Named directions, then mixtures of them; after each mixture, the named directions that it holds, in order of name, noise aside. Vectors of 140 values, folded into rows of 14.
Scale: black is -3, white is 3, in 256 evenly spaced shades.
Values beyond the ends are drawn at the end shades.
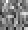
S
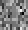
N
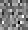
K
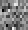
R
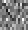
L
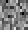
N, S.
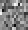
K, R, S.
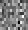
K, N.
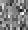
N.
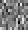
K, L.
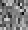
L, N.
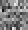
N, R.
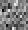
R.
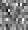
L, R.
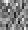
L, R, S.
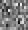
K, L, R.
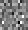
K.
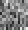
N, R, S.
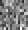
N, S.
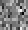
N.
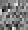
R.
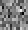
N.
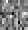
K, S.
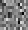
K, L, N.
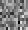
K, N, S.
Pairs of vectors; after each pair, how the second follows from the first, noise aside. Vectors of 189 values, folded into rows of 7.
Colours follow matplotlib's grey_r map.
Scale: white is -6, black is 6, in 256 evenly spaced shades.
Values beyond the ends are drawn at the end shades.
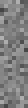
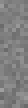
wrapped around, negated, shrunk.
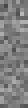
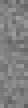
wrapped around, negated, shrunk.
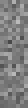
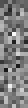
reversed, scaled up.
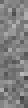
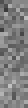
reversed.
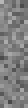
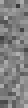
reversed.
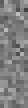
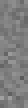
reversed, negated, shrunk.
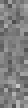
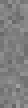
shrunk.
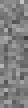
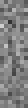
shuffled.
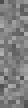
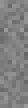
reversed, negated, shrunk.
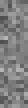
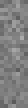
wrapped around, negated, shrunk.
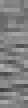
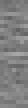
wrapped around, negated, shrunk.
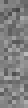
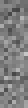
copied.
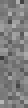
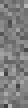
reversed.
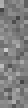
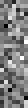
reversed, scaled up.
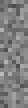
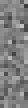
shuffled.
